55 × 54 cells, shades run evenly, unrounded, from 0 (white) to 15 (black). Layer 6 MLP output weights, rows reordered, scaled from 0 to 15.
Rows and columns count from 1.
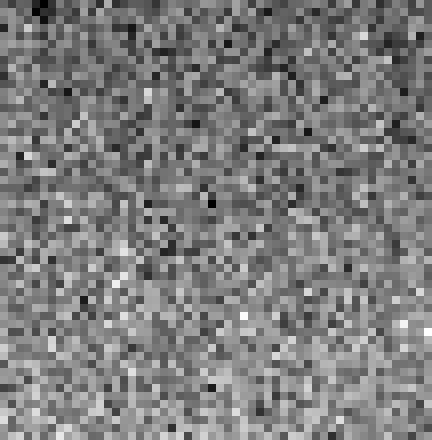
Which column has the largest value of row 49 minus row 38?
14
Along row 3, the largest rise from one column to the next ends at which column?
6
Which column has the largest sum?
50
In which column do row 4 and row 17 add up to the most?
39
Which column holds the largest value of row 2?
5
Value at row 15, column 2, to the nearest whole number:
8
